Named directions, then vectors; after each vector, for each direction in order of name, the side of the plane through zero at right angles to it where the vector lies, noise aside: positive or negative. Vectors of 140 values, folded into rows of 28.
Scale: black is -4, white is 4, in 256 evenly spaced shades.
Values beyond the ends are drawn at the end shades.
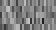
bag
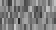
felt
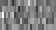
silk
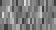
positive, negative, positive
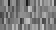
positive, positive, negative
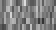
positive, negative, negative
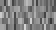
negative, negative, positive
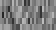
negative, positive, negative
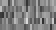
positive, positive, negative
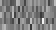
negative, positive, positive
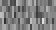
negative, positive, positive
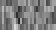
positive, positive, positive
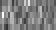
positive, negative, positive
